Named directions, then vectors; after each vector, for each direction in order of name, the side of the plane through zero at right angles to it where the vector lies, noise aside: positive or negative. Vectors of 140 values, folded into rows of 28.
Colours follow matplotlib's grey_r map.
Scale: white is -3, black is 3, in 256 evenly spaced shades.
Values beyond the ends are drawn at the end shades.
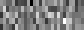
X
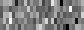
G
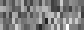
negative, positive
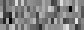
negative, negative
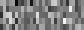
positive, positive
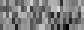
positive, negative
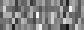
positive, positive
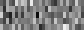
negative, negative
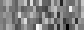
positive, negative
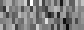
positive, negative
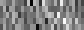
negative, positive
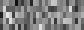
positive, positive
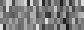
positive, negative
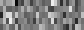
positive, positive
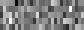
positive, positive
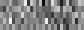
positive, negative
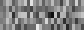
positive, negative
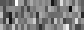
negative, negative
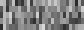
positive, positive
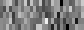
positive, negative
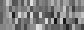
positive, negative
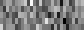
positive, negative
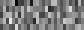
positive, positive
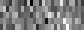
negative, positive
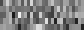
positive, negative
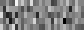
negative, negative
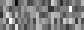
positive, positive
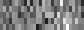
negative, positive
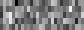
positive, positive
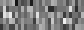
positive, positive
